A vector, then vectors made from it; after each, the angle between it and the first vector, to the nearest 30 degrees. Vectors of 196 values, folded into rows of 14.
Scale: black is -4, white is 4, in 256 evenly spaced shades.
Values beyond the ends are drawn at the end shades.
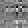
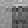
120 degrees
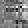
150 degrees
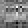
150 degrees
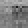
60 degrees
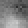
60 degrees
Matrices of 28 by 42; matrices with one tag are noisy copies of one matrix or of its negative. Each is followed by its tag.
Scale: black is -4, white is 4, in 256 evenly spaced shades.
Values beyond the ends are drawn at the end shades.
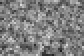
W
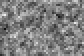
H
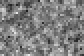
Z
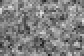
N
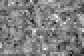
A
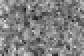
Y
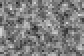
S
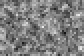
S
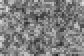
Y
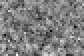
W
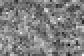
N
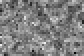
N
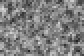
Z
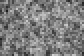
Y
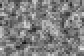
S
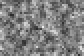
S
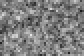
H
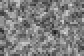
S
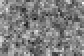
Y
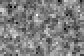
Z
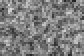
Z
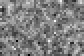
Z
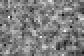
A
